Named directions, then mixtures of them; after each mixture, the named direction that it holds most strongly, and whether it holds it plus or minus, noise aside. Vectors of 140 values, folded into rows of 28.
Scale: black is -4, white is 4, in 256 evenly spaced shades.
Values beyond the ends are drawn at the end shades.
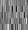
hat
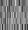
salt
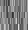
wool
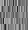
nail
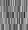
wool, plus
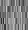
salt, plus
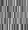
salt, plus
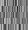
nail, plus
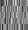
salt, plus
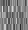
wool, plus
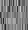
nail, plus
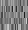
hat, plus
